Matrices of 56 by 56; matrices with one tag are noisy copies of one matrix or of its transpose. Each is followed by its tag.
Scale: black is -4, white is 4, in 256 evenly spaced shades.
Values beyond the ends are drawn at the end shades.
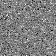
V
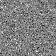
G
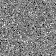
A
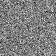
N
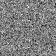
G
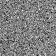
N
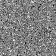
G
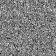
G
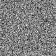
N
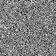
G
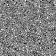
A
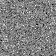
A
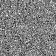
V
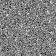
V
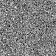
V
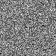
G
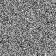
N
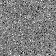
G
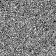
V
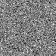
A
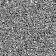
G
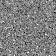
G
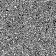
V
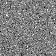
V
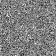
V
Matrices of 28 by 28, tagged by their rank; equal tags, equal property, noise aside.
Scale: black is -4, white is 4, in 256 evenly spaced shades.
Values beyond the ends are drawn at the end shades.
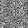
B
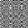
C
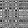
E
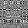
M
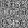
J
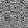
C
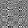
M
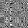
C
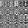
M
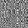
B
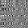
M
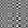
E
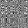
M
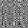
M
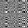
E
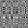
E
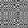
M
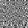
J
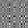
E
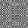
E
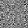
J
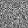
B
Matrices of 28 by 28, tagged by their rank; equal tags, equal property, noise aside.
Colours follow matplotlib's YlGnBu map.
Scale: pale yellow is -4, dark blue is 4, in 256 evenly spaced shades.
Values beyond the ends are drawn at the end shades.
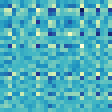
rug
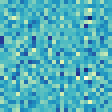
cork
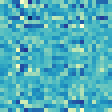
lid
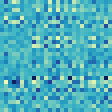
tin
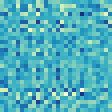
tin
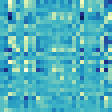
lid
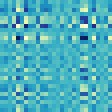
rug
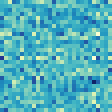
cork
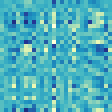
tin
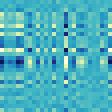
rug
